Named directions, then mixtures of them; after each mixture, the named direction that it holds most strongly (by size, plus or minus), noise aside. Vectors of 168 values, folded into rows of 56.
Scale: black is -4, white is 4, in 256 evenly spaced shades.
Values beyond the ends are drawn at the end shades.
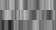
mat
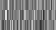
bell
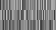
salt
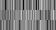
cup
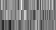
mat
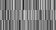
cup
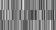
salt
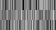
cup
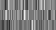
bell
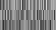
salt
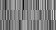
cup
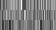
salt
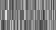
bell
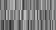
salt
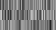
salt
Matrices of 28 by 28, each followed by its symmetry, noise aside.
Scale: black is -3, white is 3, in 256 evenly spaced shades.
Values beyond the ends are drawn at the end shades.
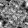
same after a half turn.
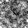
symmetric across the other diagonal.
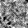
symmetric across the other diagonal.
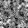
same after a half turn.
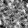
same after a half turn.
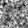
symmetric.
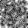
symmetric.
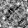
symmetric.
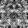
mirrored left to right.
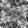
same after a half turn.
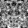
mirrored left to right.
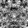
mirrored left to right.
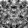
mirrored left to right.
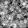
symmetric across the other diagonal.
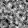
symmetric across the other diagonal.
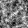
same after a half turn.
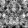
mirrored left to right.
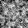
symmetric.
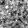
symmetric.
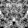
mirrored left to right.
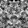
mirrored left to right.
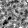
symmetric across the other diagonal.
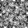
same after a half turn.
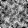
same after a half turn.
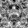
mirrored left to right.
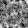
same after a half turn.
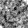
symmetric across the other diagonal.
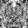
mirrored left to right.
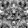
mirrored left to right.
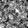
symmetric across the other diagonal.
